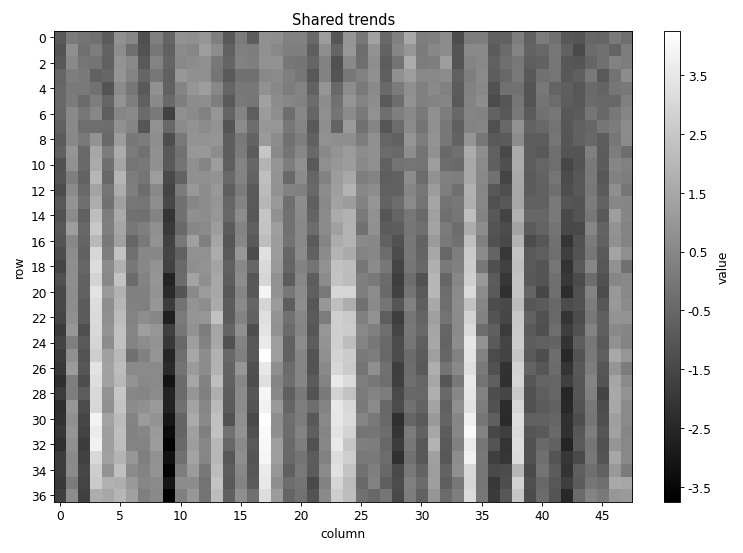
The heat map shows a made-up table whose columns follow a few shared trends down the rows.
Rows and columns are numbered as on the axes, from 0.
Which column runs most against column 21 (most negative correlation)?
47
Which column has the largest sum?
17
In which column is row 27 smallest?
9
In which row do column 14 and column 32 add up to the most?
2
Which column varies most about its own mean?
23
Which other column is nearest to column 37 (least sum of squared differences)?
0
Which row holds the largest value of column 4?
35
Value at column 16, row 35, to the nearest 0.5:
-1
